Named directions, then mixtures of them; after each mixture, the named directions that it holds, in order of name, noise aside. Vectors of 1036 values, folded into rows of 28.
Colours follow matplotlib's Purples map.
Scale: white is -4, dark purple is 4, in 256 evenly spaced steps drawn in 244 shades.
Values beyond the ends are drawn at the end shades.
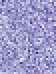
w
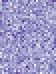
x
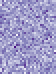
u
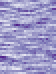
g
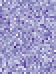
u.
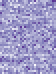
g, x.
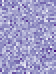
u, w.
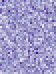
w.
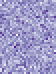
u.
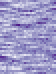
g.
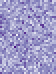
u, w.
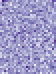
w, x.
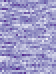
g, u.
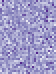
u, w.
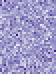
u.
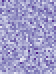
w.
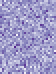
u.
